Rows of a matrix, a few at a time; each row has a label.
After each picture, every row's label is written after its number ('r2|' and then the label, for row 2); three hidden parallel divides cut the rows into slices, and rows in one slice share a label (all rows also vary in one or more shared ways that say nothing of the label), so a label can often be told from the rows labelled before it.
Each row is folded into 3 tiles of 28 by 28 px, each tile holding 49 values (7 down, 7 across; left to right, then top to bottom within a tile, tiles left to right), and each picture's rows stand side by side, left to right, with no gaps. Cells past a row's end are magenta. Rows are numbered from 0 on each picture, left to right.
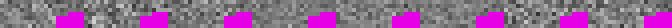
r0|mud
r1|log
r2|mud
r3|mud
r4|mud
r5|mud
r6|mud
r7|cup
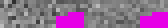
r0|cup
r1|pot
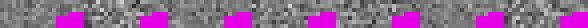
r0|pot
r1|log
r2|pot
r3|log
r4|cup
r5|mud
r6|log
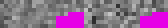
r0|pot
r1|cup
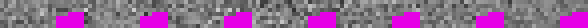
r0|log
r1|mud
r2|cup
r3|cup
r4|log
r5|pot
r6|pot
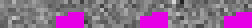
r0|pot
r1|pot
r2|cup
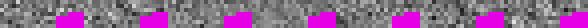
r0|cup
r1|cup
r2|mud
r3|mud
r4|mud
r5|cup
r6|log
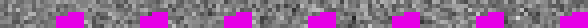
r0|pot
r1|mud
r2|cup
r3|cup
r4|pot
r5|mud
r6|pot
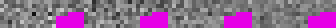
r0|cup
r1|cup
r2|cup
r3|mud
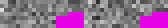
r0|cup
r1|cup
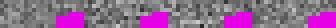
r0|pot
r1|log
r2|cup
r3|pot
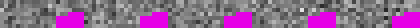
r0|cup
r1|pot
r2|log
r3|cup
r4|log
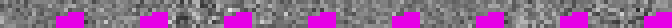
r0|mud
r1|mud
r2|cup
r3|pot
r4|mud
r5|pot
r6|mud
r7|log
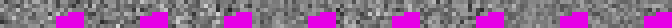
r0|mud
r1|log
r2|log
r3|mud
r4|log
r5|log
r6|pot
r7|pot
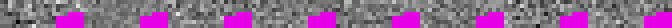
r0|log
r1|mud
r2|cup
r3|cup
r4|log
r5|pot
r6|cup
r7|cup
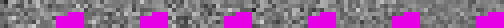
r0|log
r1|log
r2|cup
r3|log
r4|pot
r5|pot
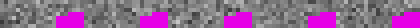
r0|pot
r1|mud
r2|log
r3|mud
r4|mud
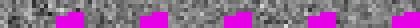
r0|cup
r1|pot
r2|mud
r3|log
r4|mud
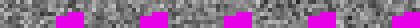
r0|cup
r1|pot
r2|log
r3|cup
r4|cup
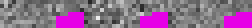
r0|cup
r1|log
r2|pot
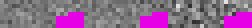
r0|mud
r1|mud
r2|log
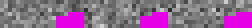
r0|cup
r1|log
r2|log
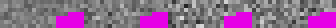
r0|mud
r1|log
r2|log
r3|log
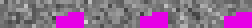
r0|pot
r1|mud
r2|pot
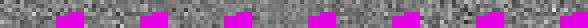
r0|pot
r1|cup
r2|mud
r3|pot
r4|pot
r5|mud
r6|cup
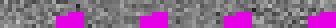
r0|mud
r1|pot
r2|mud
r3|log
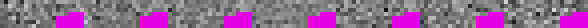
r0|log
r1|mud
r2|log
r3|pot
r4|log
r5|log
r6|cup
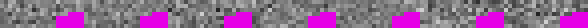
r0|log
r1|pot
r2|log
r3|pot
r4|pot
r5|cup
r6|cup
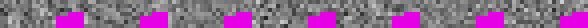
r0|log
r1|pot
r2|mud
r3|cup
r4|log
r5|pot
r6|log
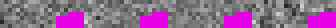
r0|pot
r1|mud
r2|mud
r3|cup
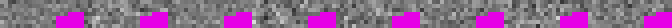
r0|mud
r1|log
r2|pot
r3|cup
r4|log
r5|pot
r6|cup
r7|mud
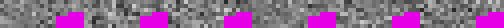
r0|pot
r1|cup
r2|cup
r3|pot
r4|cup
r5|log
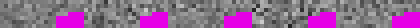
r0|pot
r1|mud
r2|pot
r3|log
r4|mud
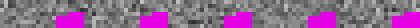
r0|cup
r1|log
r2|log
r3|mud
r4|log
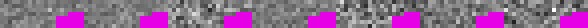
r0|mud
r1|pot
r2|cup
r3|pot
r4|cup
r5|log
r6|cup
